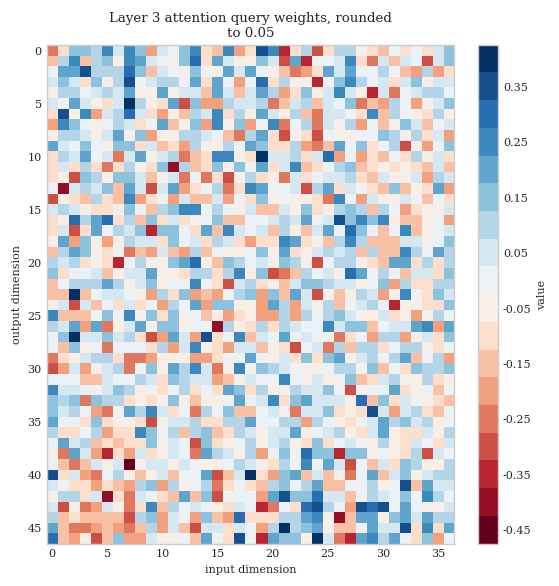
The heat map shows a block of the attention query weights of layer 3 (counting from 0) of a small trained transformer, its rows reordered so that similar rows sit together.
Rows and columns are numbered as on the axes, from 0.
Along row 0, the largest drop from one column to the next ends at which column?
21
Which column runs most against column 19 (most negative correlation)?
24
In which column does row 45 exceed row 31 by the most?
32
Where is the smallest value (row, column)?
39, 7
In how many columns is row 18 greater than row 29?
20
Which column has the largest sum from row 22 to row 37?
2
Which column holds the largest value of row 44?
17
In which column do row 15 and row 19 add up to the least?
9
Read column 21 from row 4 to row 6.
-0.2 -0.15 -0.05
